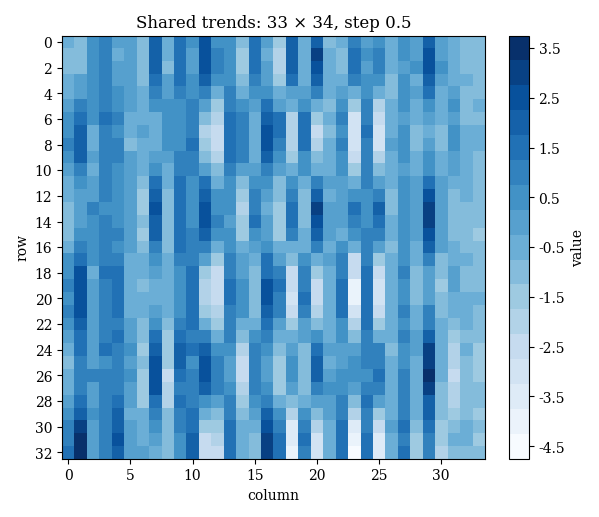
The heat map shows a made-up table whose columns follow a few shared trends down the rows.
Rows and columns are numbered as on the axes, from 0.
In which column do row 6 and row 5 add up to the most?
16
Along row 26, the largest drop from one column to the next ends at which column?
8
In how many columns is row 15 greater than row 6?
15
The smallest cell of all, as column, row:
23, 32
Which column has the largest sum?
29
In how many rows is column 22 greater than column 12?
21
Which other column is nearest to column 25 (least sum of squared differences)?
12
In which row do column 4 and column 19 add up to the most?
31
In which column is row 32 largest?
1
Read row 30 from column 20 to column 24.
-2 -0.5 1.5 -3.5 1
